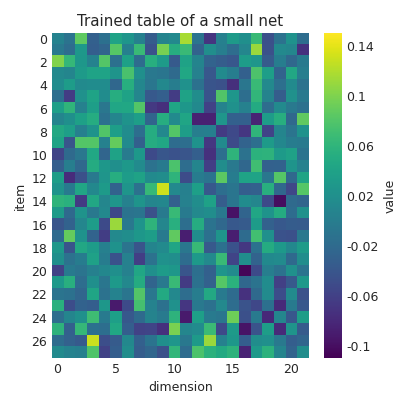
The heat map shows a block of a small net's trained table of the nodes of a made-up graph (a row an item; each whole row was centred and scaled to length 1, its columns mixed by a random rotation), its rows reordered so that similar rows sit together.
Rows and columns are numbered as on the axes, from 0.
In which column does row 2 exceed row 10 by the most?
0
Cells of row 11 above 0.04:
3
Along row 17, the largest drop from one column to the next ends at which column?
11
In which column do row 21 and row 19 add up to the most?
14
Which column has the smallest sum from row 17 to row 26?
16
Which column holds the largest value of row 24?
15
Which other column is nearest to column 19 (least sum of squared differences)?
21
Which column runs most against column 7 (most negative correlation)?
12
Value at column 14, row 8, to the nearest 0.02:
-0.06
